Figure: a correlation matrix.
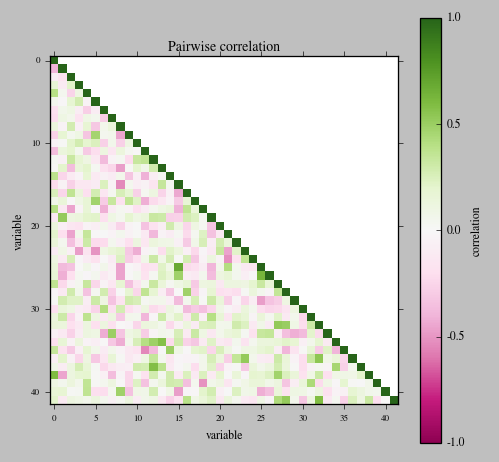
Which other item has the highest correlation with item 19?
1
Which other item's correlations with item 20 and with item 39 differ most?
18
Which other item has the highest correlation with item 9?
5
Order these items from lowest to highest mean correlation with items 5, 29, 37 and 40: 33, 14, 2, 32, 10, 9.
33, 14, 32, 9, 2, 10
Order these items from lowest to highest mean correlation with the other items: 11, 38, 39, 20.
11, 20, 39, 38
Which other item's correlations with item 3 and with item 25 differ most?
15
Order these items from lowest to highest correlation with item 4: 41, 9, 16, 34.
9, 16, 34, 41
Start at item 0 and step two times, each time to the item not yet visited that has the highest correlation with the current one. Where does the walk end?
27
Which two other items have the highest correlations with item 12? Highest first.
37, 34
